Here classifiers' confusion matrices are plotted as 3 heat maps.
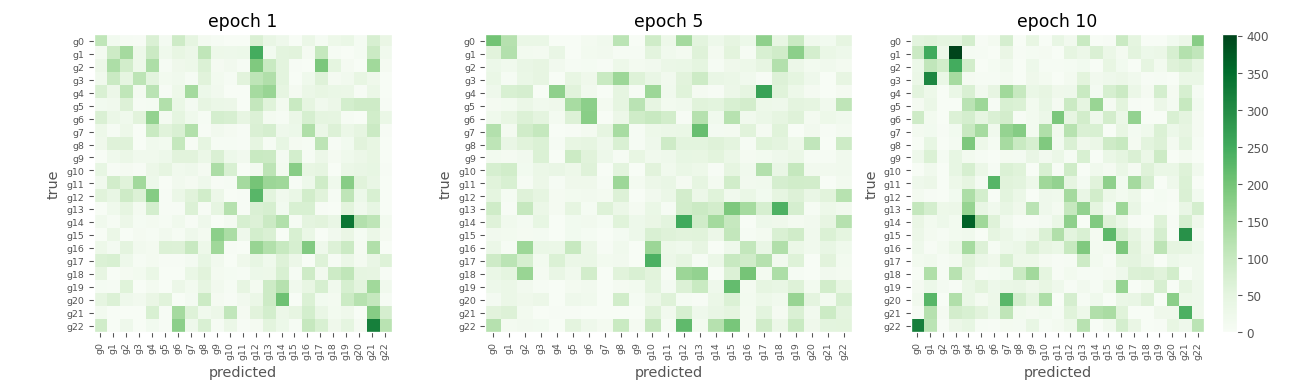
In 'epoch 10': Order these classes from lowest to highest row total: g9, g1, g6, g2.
g9, g2, g6, g1
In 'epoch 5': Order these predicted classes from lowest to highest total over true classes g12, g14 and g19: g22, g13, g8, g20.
g20, g8, g13, g22
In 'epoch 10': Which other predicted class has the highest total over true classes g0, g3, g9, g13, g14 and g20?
g1
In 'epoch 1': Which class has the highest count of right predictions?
g12
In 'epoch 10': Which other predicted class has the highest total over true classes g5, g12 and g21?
g14
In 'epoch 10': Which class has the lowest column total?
g2
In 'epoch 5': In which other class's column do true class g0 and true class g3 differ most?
g17
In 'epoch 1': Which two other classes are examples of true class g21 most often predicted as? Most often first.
g6, g10
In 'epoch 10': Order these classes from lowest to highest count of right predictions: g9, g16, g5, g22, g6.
g9, g6, g22, g5, g16
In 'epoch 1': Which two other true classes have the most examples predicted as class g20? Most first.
g14, g5
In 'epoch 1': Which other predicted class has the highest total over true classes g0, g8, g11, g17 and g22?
g21
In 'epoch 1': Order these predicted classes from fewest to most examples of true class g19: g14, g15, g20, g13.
g15, g20, g13, g14
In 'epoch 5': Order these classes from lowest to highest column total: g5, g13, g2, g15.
g5, g2, g13, g15
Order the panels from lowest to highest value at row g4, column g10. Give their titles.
epoch 1, epoch 10, epoch 5
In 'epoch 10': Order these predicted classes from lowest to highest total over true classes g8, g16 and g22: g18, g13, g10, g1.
g18, g1, g10, g13
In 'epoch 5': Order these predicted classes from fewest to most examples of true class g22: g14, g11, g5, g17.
g11, g5, g17, g14
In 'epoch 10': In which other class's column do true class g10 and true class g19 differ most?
g16
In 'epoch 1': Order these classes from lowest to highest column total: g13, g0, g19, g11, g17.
g11, g0, g17, g19, g13
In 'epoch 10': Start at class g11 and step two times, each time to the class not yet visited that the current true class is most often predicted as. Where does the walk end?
g17
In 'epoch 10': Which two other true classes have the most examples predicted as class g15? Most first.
g11, g21
